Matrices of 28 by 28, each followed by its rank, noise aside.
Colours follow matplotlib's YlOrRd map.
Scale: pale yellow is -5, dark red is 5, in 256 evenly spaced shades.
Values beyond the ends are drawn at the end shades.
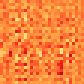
four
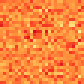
four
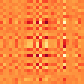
one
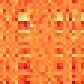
two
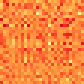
five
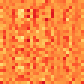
four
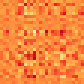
two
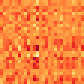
three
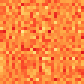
four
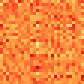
five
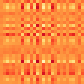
one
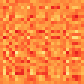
two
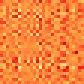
three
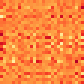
three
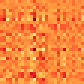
two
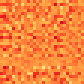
four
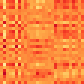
one
